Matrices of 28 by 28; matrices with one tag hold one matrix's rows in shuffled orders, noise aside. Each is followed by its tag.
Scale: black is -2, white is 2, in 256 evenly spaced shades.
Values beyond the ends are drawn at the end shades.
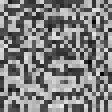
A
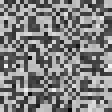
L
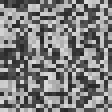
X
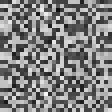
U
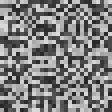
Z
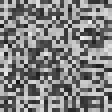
L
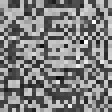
A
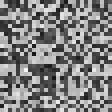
Z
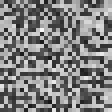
L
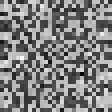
U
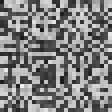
Z
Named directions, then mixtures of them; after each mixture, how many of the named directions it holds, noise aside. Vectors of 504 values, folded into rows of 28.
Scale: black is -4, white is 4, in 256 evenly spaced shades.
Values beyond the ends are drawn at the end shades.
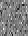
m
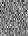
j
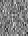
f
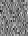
three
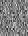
two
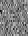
three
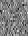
three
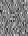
three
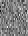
one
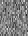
three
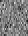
three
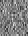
one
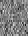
two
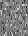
one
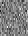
one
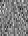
two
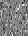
one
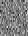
two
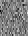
two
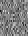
three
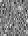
three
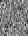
three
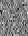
three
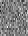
one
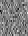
three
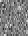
three
